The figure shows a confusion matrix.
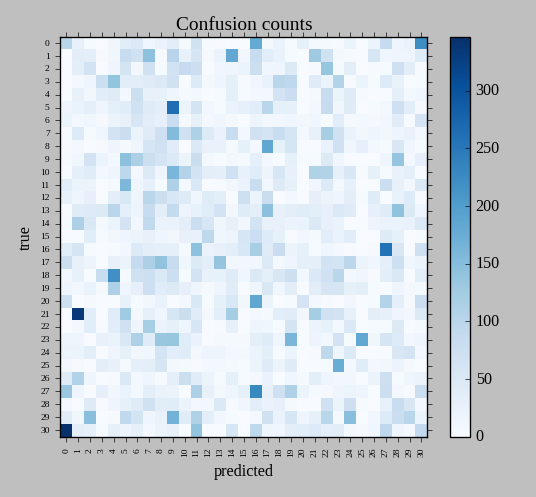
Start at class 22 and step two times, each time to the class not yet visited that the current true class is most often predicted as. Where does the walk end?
9
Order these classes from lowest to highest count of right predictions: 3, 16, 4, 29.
4, 3, 29, 16
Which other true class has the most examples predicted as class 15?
12
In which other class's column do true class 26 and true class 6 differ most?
1
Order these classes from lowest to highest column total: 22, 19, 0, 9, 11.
0, 19, 22, 11, 9
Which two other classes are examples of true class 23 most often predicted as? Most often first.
25, 19
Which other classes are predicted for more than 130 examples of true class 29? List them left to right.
2, 9, 24
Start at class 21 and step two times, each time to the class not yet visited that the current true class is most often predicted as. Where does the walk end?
14
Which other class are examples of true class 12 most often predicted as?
7
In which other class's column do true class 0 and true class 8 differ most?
30
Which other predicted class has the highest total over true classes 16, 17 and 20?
27
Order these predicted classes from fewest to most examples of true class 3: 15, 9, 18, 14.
15, 14, 9, 18
